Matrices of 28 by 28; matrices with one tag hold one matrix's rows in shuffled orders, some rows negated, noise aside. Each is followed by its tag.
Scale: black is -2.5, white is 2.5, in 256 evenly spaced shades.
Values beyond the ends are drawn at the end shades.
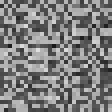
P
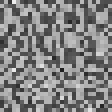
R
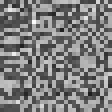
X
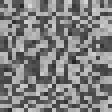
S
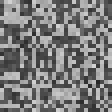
X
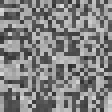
X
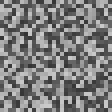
R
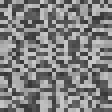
S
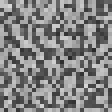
R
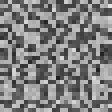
S
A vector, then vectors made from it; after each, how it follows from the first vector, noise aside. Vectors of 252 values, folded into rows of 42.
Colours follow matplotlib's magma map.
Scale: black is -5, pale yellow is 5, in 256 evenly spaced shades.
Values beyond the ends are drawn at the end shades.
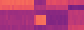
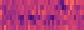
wrapped around, negated, partly zeroed.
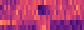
reversed, negated.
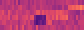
negated, partly zeroed.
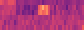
reversed, partly zeroed.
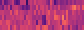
negated, partly zeroed.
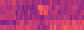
reversed, shrunk.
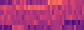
wrapped around, negated, partly zeroed.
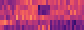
reversed, negated.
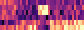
reversed, scaled up.
